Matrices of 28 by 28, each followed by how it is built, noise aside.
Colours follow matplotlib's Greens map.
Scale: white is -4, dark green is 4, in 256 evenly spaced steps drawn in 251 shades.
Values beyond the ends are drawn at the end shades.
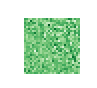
upper triangular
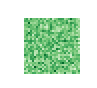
noise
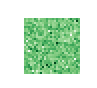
sparse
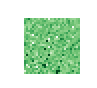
sparse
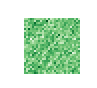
Hankel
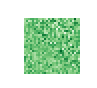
upper triangular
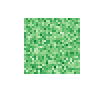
noise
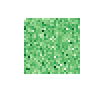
sparse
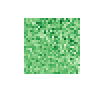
upper triangular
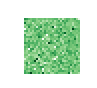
sparse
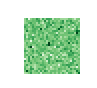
sparse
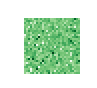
sparse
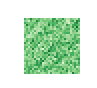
Hankel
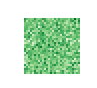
noise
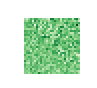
upper triangular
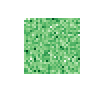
sparse
